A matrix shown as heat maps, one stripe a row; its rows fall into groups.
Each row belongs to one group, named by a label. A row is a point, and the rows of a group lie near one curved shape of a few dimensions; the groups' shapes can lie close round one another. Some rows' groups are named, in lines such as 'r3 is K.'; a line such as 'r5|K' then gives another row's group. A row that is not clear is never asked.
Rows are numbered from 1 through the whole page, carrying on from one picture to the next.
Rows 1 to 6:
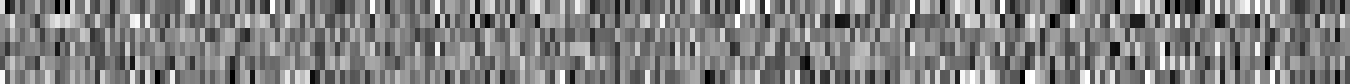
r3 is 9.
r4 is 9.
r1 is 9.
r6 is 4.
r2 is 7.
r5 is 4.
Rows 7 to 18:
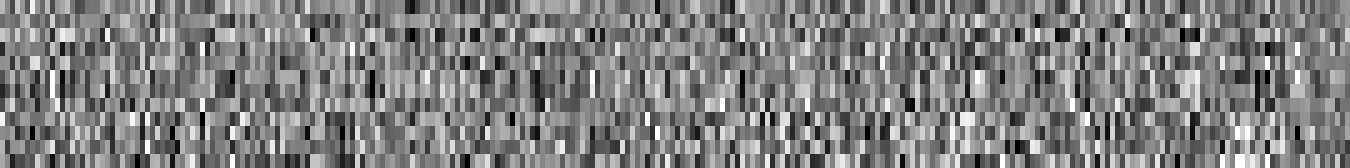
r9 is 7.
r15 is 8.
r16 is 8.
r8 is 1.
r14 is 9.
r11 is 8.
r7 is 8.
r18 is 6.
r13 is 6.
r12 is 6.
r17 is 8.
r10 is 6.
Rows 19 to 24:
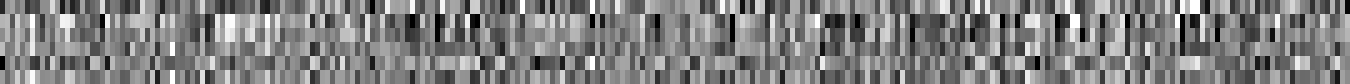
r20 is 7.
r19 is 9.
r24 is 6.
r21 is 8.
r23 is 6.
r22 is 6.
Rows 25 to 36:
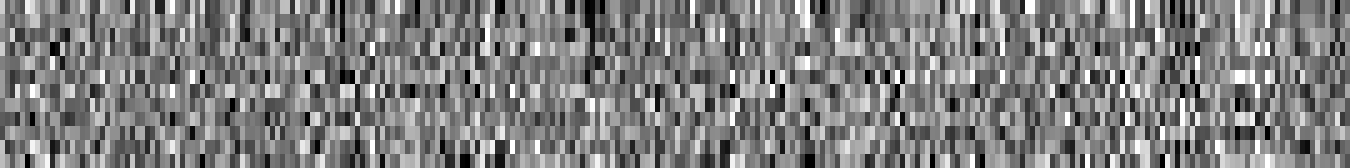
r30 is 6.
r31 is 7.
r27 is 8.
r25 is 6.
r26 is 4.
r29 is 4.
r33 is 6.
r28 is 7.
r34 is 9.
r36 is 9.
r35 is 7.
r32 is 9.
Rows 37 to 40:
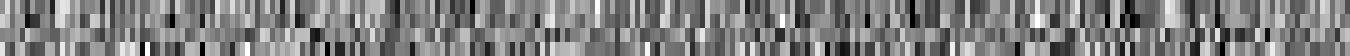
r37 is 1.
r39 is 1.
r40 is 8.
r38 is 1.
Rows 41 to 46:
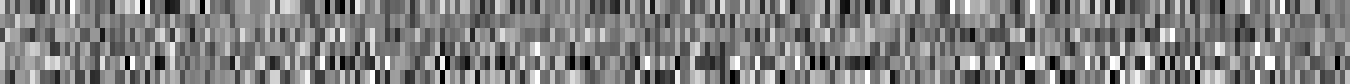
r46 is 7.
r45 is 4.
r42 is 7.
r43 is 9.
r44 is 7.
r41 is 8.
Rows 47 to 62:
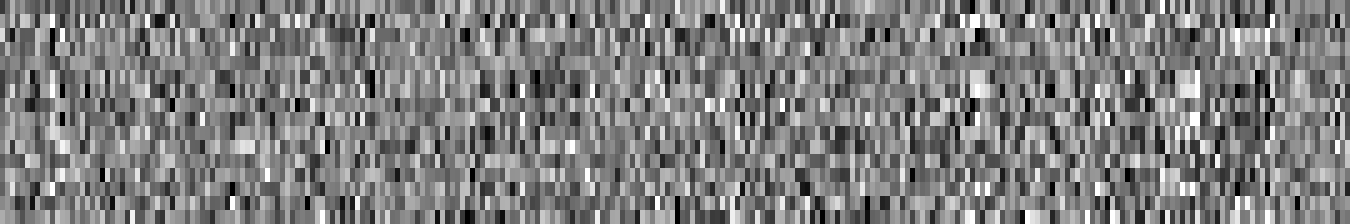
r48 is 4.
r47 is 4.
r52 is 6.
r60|4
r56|7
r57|8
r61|8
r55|9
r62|4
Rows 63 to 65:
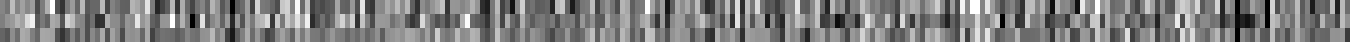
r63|4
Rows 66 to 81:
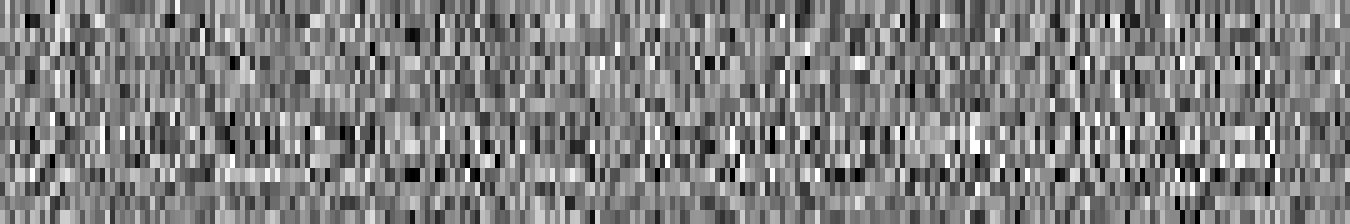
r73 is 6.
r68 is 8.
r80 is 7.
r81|7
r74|4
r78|7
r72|9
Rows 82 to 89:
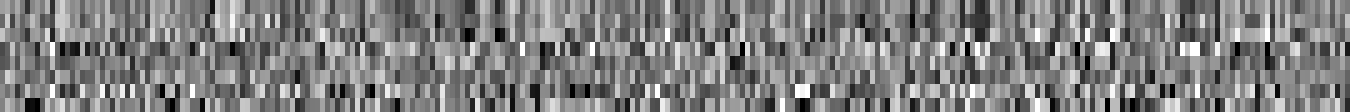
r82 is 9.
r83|8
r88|6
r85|9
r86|4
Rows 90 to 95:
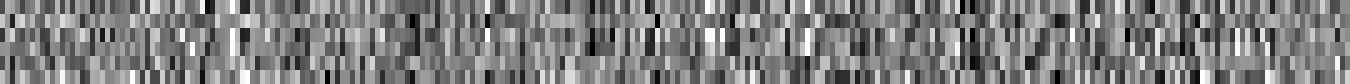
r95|8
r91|8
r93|4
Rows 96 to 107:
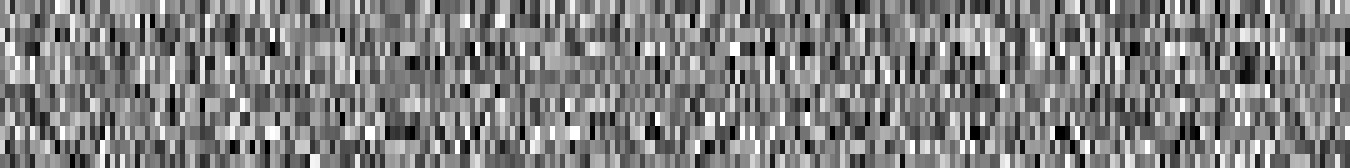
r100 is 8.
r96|8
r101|6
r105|7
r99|4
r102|6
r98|8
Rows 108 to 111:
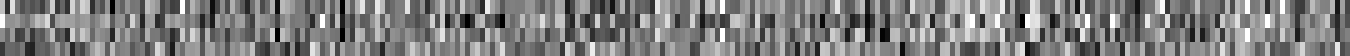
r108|8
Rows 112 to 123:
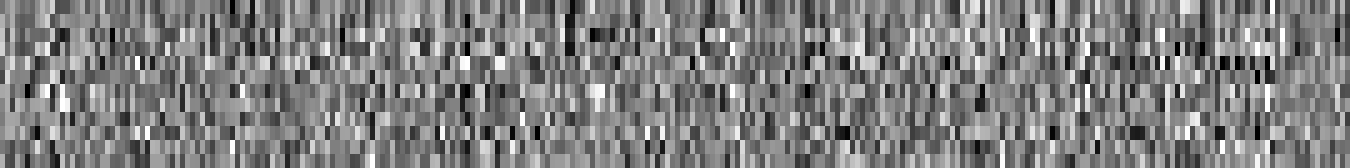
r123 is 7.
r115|7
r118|9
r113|7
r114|8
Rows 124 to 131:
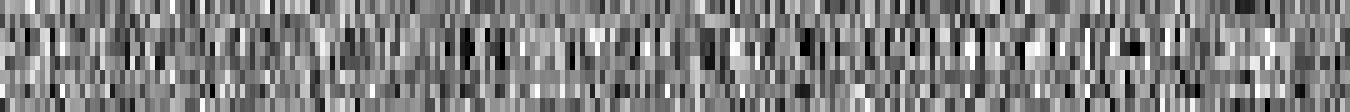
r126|9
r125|6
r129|6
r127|4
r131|9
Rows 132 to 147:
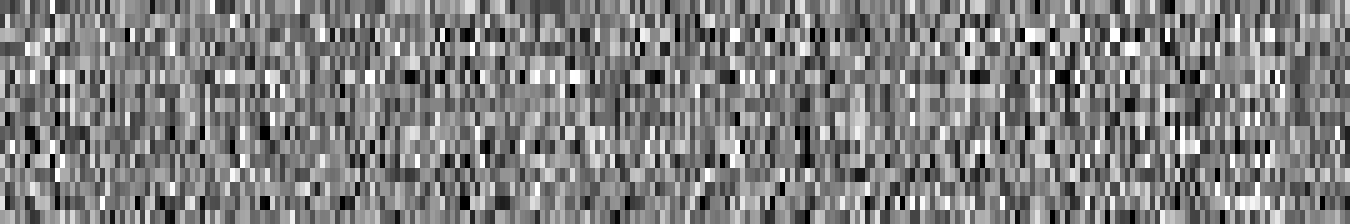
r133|8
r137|7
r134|4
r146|9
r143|9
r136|7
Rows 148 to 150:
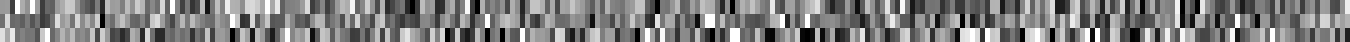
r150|4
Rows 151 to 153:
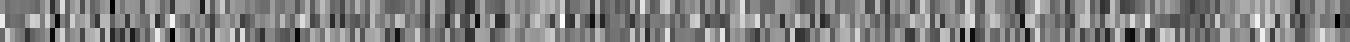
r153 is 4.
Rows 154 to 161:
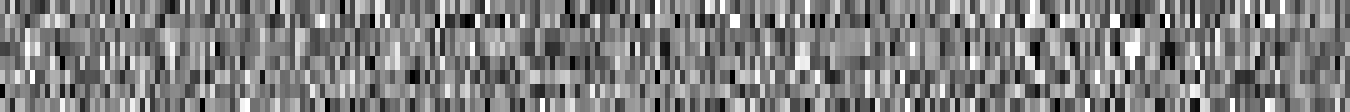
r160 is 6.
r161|8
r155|4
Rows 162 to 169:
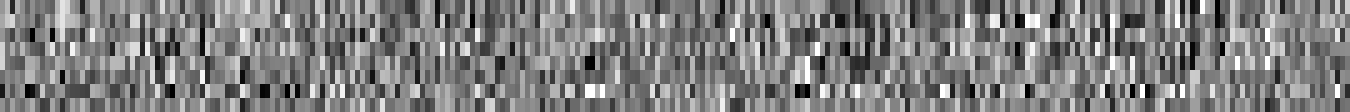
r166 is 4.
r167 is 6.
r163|7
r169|9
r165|8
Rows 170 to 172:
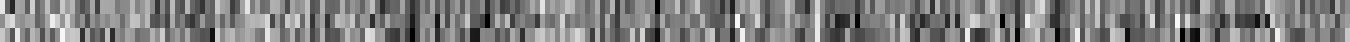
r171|7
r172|7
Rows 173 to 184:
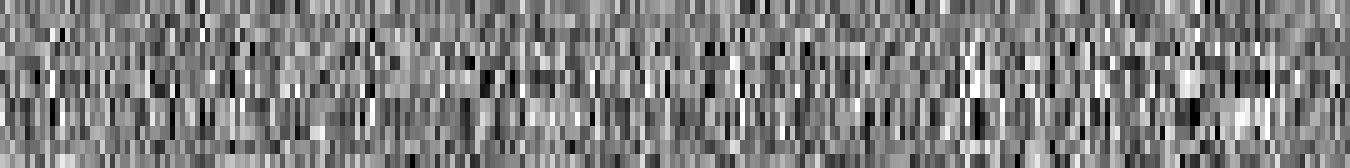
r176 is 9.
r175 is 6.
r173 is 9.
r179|4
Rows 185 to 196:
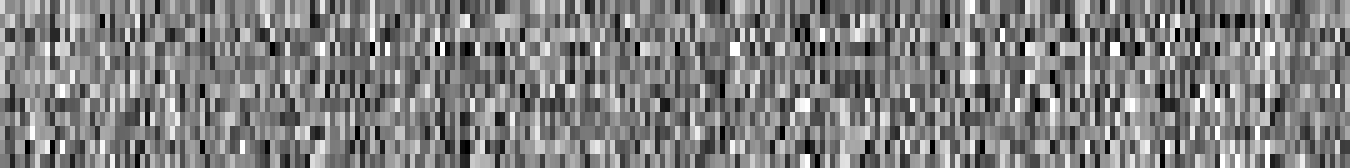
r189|7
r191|8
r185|6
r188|4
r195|9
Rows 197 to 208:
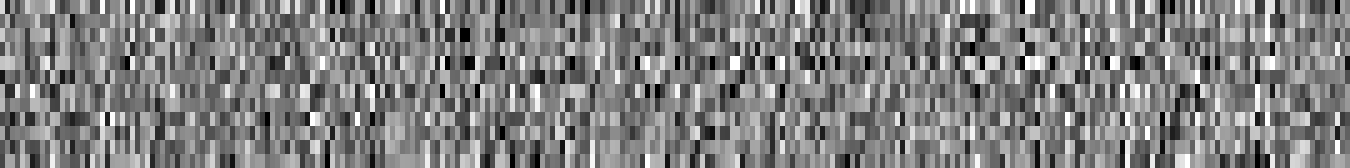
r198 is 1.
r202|6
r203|7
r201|4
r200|6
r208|6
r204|7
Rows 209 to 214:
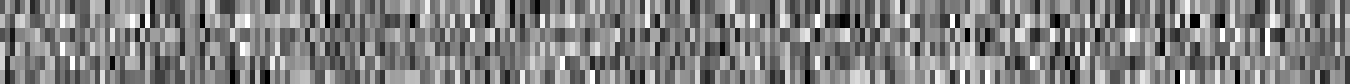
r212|8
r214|9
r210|8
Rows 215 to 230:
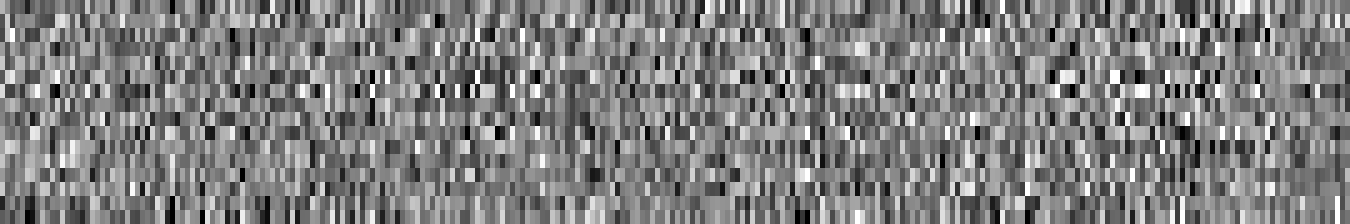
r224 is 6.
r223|6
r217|4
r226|6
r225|1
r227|4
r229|6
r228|6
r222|9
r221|7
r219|8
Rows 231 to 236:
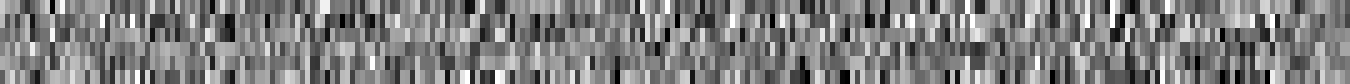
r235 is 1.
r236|1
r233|1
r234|6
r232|6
